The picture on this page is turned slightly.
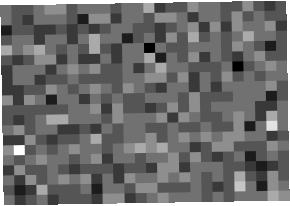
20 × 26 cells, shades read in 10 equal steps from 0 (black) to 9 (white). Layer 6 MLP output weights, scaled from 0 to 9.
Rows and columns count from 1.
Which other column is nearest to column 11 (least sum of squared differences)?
26
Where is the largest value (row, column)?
15, 2
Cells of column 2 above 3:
7
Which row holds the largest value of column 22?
19
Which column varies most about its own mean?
25
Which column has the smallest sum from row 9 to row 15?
10
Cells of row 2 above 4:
5
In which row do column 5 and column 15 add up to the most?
12
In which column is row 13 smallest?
23
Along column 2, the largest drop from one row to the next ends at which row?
16
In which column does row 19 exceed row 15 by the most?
22
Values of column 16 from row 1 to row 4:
3 5 3 5
